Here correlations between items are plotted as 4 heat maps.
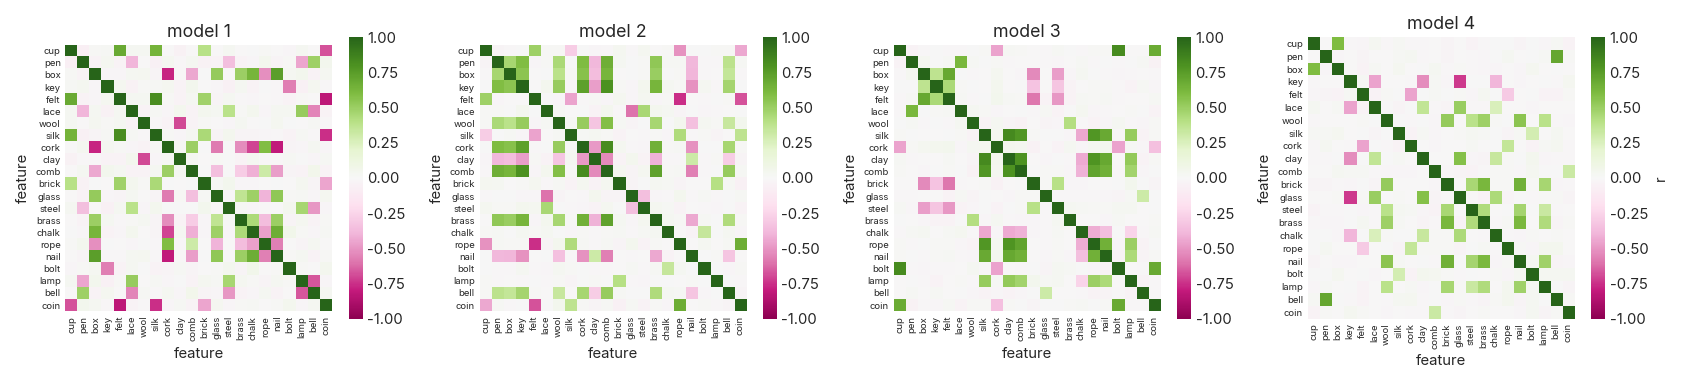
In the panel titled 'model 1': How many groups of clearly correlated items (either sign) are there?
5
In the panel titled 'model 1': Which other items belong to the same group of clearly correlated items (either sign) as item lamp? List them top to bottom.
pen, lace, steel, bell
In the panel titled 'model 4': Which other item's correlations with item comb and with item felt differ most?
cork
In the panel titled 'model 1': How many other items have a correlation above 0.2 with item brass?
4
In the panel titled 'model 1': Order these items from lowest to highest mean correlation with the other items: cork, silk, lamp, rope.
cork, rope, lamp, silk
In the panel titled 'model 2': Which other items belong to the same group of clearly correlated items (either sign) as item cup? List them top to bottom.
felt, silk, rope, coin
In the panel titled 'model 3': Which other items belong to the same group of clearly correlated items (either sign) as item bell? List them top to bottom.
glass
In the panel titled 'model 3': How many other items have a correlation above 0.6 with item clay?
4
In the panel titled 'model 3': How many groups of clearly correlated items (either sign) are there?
6
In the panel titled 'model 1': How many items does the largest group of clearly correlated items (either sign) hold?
8
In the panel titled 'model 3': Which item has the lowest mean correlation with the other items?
chalk
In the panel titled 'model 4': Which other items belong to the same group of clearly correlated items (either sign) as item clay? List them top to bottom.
key, lace, glass, chalk
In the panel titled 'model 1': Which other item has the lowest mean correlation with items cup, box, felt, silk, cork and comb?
coin
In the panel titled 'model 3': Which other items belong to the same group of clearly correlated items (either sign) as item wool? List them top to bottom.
brass
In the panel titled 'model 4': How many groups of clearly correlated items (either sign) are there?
7
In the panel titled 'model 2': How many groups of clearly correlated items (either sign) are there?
5
